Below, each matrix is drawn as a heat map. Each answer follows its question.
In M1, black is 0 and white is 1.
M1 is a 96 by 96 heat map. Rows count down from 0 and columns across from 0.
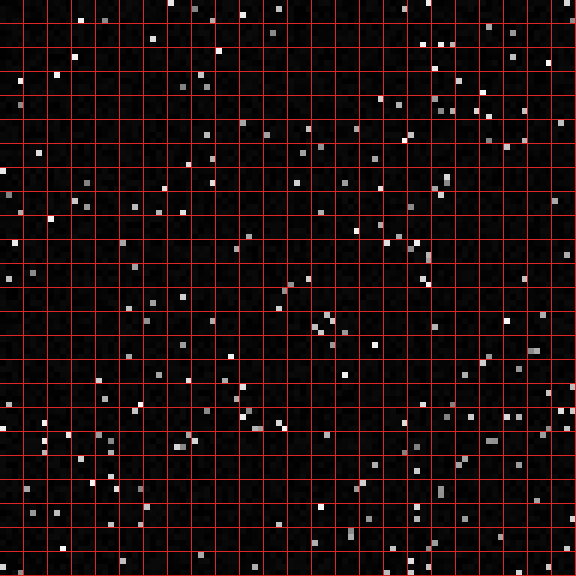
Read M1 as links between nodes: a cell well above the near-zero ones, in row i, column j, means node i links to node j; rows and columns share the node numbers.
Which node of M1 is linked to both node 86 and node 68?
node 95
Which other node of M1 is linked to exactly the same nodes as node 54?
node 90
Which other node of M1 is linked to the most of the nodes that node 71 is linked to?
node 94
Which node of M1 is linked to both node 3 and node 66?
node 17
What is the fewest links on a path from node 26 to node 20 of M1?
6
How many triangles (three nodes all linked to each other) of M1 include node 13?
0
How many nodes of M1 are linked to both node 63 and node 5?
0
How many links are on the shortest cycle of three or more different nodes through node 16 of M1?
4
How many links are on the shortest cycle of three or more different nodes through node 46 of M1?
4
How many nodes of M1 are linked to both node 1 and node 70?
2
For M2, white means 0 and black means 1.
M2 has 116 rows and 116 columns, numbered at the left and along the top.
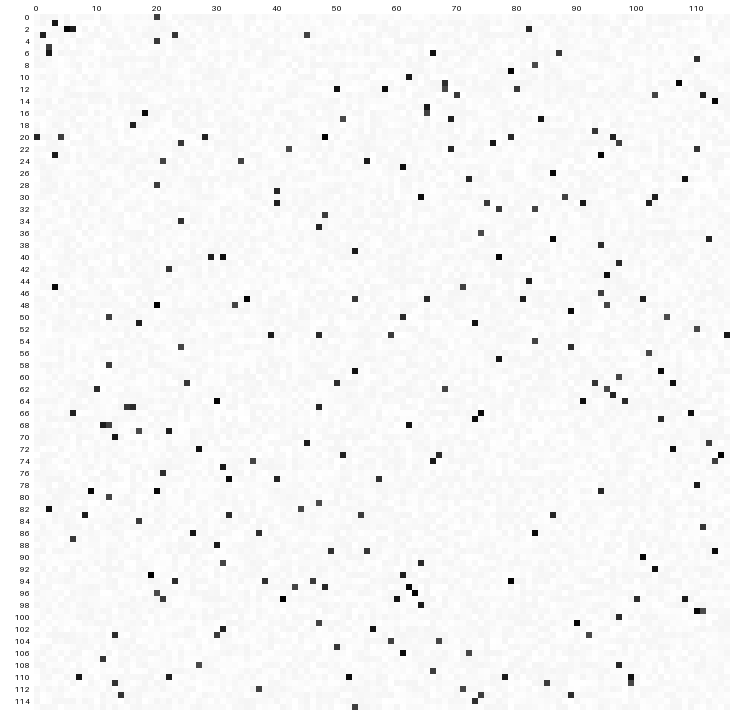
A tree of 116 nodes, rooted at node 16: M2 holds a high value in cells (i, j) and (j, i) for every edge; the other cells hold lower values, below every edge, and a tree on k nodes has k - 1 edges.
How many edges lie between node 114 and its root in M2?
8
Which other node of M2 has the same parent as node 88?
64
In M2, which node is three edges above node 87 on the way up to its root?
74
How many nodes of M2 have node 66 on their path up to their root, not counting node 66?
7
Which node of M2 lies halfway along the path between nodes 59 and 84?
73
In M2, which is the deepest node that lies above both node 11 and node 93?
68
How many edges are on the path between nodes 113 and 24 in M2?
3
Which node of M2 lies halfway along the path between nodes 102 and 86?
77
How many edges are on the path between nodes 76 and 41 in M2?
3
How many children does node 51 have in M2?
1
